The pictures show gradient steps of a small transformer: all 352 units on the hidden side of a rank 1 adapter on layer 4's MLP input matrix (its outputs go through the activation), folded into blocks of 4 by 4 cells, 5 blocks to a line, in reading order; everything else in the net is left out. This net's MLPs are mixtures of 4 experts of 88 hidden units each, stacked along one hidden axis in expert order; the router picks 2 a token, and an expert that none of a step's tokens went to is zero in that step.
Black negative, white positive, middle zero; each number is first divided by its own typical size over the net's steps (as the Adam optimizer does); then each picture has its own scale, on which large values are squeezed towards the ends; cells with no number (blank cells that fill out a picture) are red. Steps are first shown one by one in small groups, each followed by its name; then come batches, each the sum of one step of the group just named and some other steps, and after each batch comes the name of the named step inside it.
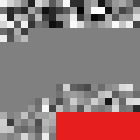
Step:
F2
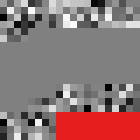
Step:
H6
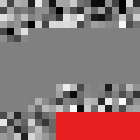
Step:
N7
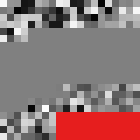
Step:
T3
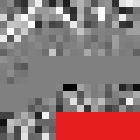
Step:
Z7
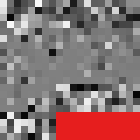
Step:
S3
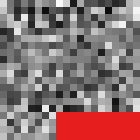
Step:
T3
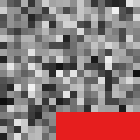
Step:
H6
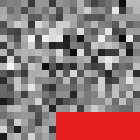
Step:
N7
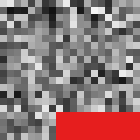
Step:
F2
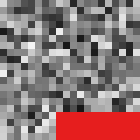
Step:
T3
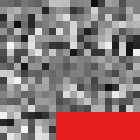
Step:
H6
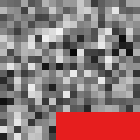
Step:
H6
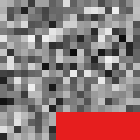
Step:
F2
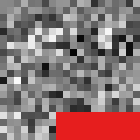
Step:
H6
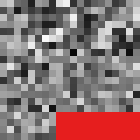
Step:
T3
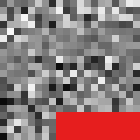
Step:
Z7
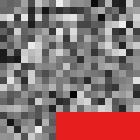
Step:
N7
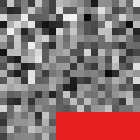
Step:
Z7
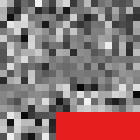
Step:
S3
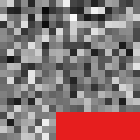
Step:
F2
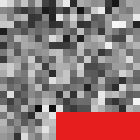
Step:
F2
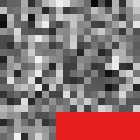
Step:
H6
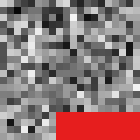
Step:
T3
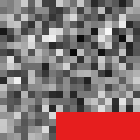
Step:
N7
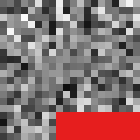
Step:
Z7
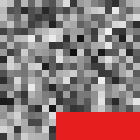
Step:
F2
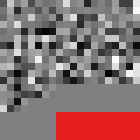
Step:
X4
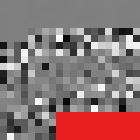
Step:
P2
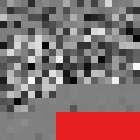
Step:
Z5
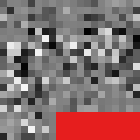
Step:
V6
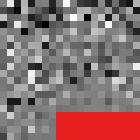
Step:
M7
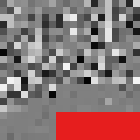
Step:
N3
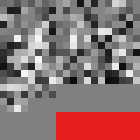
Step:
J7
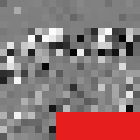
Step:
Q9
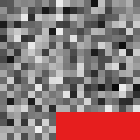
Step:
J7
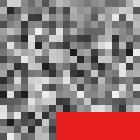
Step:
P2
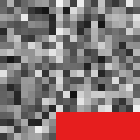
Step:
Z5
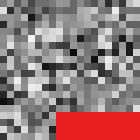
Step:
Q9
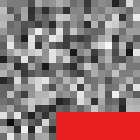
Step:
P2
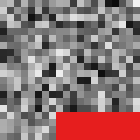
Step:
N3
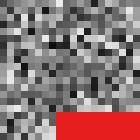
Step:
V6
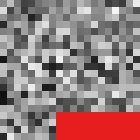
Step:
P2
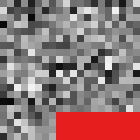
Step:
M7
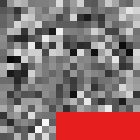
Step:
X4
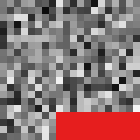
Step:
Z5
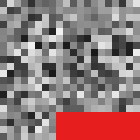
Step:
X4
